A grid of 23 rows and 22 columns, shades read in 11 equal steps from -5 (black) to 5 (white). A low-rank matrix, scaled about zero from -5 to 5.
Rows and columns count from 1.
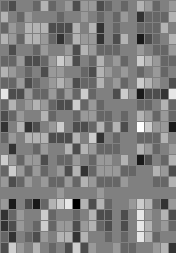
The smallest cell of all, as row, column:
19, 10
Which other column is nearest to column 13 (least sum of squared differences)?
7
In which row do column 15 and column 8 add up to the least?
4
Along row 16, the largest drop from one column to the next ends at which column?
11
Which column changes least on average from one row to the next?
17
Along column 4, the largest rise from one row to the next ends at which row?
13
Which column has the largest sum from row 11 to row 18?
18
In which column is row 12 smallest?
22
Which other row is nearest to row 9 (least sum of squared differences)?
2
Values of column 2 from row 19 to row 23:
-4 -1 -2 -3 3
